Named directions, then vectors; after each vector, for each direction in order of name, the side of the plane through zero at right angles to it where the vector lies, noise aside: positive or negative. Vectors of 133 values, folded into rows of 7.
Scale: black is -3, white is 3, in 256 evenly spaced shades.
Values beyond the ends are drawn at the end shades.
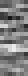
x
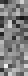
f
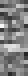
negative, positive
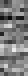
positive, positive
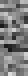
positive, negative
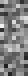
negative, positive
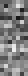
positive, positive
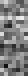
negative, negative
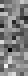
positive, negative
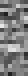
negative, positive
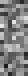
negative, positive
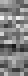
negative, negative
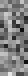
positive, negative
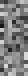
positive, negative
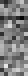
positive, positive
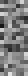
positive, negative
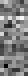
negative, negative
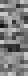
positive, negative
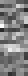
negative, positive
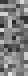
positive, negative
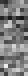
positive, positive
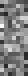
negative, positive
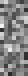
negative, positive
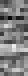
positive, positive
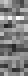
negative, negative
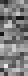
positive, positive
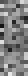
positive, negative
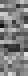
positive, negative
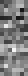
positive, positive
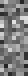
negative, positive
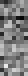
positive, positive
